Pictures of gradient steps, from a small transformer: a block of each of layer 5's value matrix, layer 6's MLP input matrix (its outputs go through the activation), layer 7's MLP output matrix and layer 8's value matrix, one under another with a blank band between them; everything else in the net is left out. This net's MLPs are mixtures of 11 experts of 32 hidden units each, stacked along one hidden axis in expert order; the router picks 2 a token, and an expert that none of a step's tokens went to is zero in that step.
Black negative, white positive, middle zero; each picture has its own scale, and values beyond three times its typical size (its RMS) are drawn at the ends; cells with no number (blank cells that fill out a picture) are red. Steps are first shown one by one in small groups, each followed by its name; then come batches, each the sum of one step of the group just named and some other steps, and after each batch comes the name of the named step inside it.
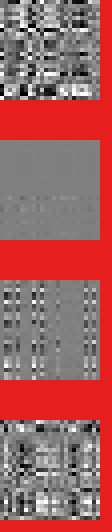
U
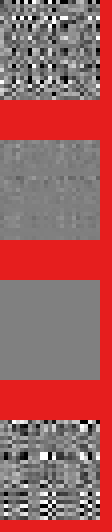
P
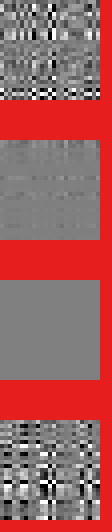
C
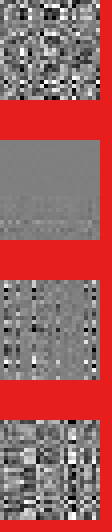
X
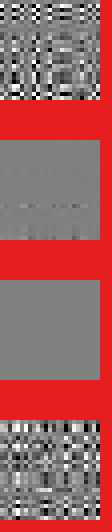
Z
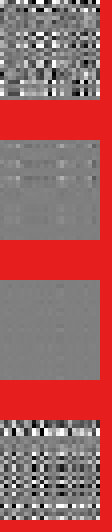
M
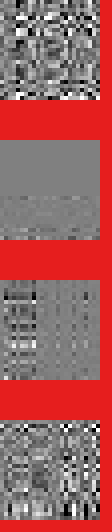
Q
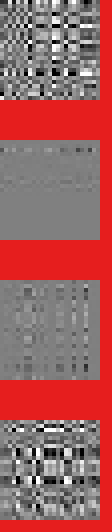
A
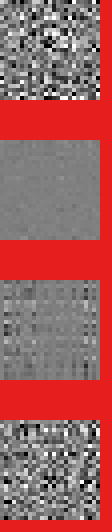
C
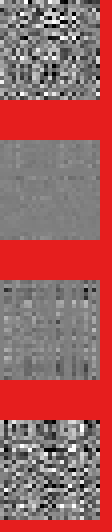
P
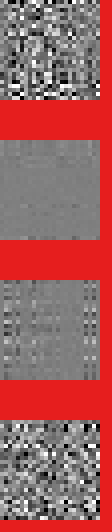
Z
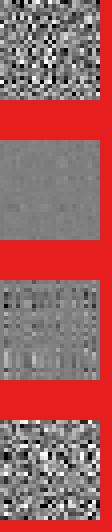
P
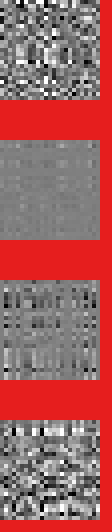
M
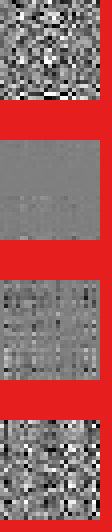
Q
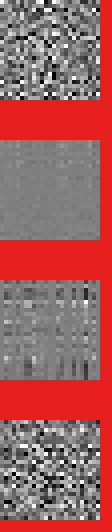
M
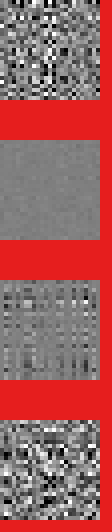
P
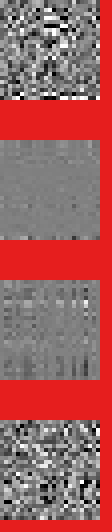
C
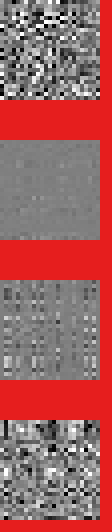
U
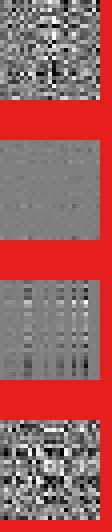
A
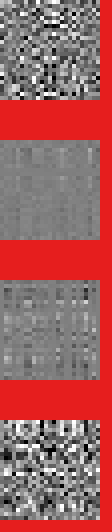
Z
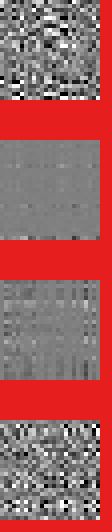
Z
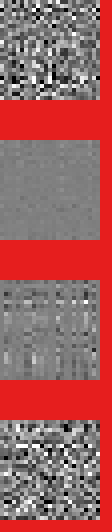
Z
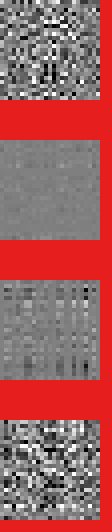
A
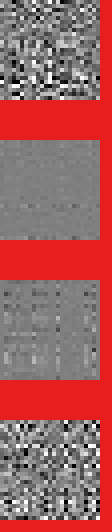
Z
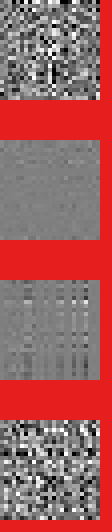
A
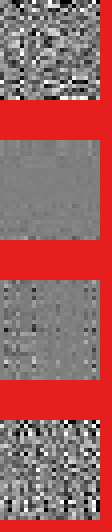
X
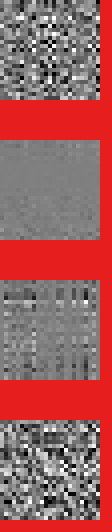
Q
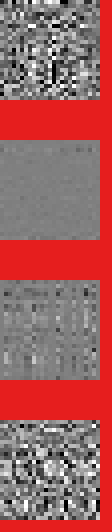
A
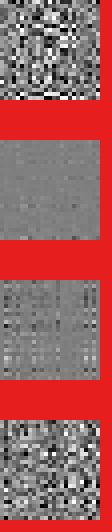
P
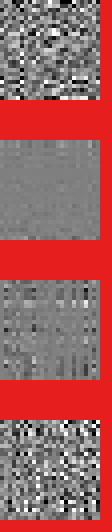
X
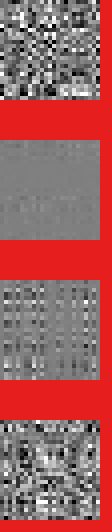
U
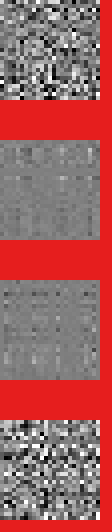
M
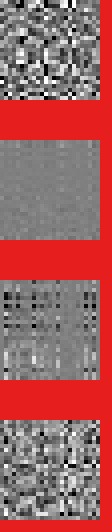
Q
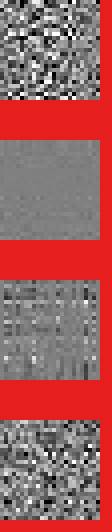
Z
